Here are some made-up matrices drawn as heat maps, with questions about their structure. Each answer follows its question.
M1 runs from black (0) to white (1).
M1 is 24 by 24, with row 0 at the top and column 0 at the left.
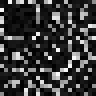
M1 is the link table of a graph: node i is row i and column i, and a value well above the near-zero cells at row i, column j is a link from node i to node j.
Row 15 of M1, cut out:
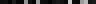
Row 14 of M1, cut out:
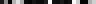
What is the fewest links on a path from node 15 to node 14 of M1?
3
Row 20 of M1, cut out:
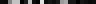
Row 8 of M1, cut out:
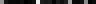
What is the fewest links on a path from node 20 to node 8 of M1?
3
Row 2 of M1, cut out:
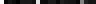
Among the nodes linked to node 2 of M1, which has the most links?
node 9
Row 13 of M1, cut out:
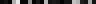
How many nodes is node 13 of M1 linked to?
7
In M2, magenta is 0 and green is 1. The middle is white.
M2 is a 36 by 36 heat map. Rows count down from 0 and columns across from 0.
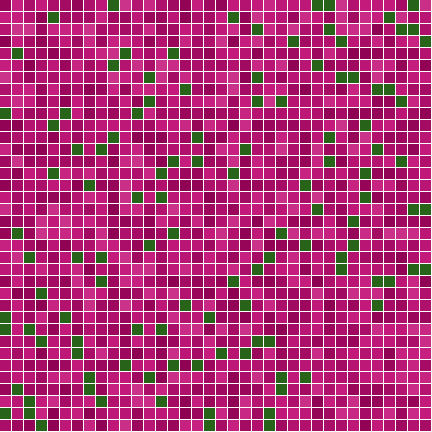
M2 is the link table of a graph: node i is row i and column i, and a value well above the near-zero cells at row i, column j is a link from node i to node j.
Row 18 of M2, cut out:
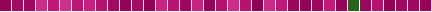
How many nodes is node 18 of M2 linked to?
1
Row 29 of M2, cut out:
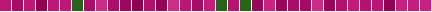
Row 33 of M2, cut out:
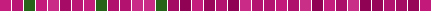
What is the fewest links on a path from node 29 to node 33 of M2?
4
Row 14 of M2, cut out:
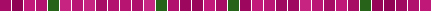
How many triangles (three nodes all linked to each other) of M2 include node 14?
0
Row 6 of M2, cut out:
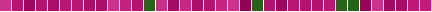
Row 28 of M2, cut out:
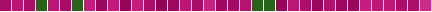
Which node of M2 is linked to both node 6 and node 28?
node 21
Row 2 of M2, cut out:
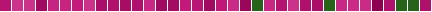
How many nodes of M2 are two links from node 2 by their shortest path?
8
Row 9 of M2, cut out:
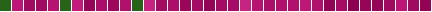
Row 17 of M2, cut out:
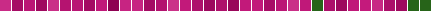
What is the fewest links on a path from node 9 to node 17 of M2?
3
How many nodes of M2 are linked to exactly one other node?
2
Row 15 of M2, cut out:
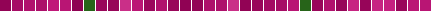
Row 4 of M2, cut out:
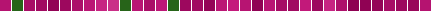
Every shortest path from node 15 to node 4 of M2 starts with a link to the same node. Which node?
node 7
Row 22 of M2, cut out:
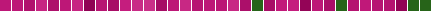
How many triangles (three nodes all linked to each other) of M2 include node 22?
1
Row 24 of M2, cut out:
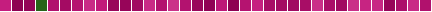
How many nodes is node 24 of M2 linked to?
1
